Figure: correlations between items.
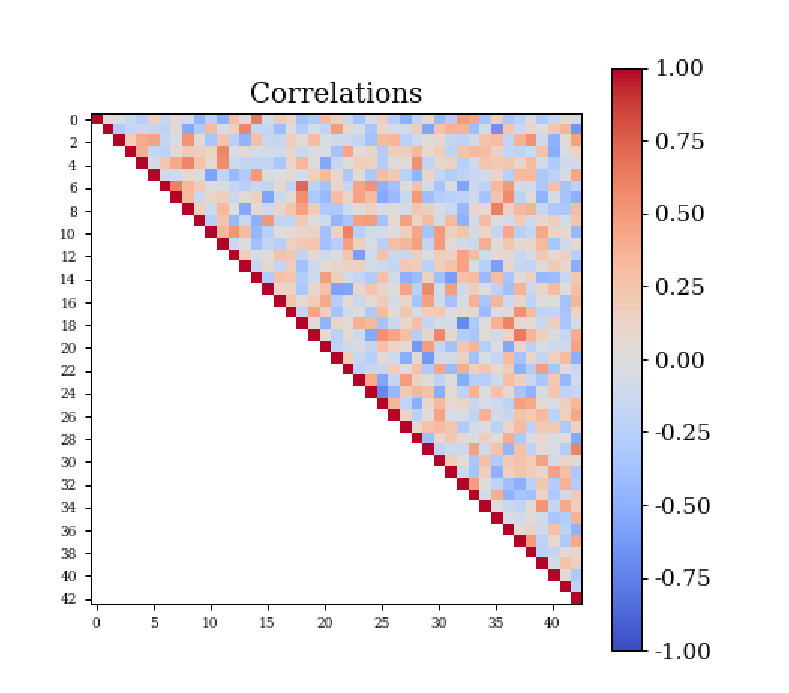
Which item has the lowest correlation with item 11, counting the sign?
0
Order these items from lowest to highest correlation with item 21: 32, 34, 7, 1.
34, 32, 7, 1
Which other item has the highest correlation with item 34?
39
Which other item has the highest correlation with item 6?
18
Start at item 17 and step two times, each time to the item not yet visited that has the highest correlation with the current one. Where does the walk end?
19
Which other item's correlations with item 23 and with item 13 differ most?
32
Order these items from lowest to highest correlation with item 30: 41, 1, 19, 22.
41, 1, 22, 19
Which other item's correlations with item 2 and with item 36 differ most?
42
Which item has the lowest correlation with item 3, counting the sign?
40
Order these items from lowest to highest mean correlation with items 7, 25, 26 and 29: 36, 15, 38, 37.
36, 15, 38, 37
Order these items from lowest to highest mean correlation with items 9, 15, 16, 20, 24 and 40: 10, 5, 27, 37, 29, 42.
10, 5, 37, 42, 27, 29
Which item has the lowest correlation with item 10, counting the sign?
5
